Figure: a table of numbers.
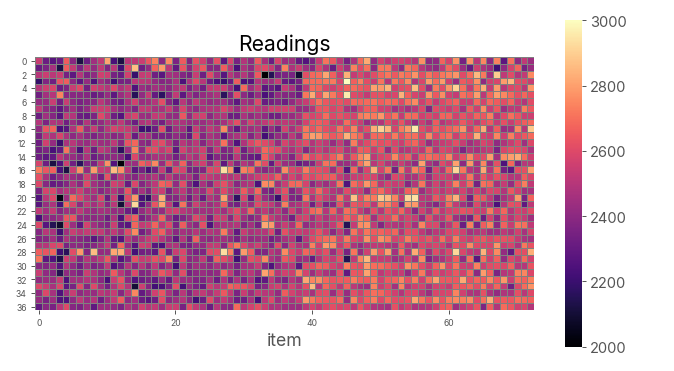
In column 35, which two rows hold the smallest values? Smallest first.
20, 4
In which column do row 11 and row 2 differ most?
38
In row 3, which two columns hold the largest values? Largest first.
45, 69
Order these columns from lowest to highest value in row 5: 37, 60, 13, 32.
37, 32, 13, 60
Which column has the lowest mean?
3
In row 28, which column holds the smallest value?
4
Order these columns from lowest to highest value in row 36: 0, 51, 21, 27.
0, 21, 27, 51
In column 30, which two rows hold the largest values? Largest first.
28, 16
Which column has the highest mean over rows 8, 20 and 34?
50
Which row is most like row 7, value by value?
17
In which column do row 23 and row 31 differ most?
65
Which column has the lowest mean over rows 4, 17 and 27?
14
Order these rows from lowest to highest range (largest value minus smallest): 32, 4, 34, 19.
19, 34, 32, 4
